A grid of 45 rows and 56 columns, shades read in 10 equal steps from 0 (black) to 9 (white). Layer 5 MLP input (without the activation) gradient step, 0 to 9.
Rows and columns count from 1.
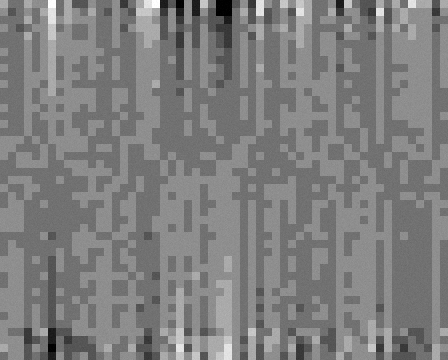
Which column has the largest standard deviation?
7
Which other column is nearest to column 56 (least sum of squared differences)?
6
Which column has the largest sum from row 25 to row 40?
29
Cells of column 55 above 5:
2
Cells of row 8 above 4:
27
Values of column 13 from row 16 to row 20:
5 4 4 5 4
